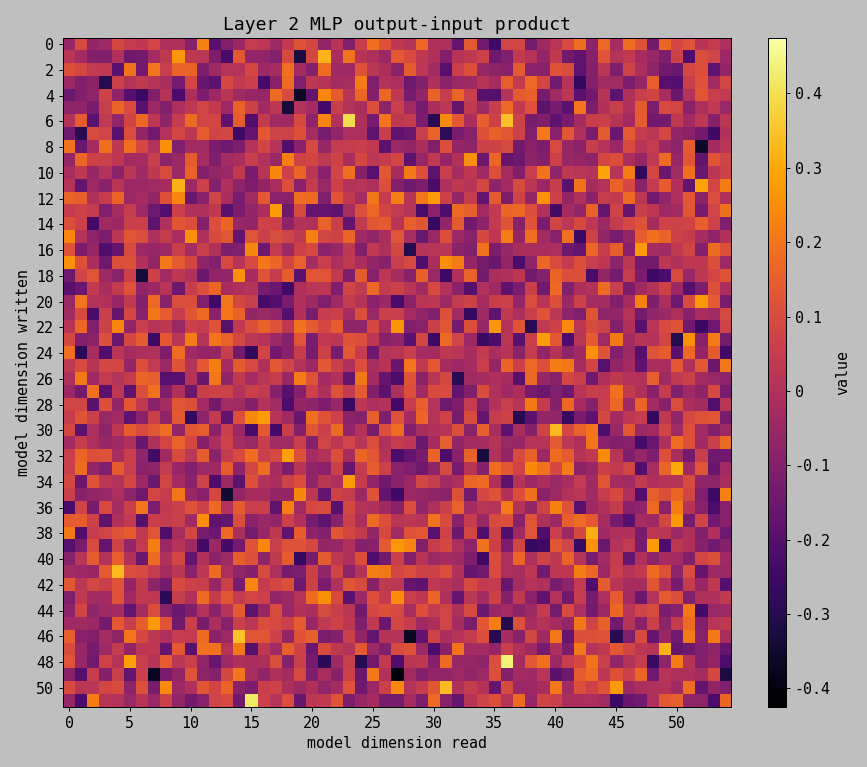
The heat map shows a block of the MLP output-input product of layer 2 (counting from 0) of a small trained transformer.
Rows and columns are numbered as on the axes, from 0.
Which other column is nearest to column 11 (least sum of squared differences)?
49
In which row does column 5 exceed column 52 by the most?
8
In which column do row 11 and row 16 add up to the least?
28
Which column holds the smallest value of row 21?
33
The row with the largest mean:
25
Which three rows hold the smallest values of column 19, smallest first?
4, 1, 40
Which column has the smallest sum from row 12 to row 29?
18
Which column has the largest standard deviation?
27
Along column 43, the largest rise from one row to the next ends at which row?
30
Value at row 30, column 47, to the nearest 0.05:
-0.05
